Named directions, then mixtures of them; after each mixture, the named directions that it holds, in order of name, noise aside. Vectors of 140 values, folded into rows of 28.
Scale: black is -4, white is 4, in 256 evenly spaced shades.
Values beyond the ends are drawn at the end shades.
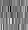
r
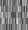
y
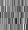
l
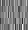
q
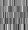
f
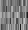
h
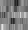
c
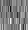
h, l, r.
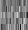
h.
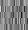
l, y.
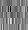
r.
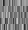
f, q, y.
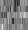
c, r.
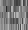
c, h.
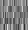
f.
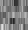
c, f.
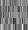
c, f, q.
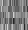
c, f.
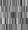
y.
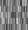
y.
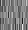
q.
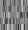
f, h.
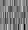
f.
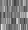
c, h, y.
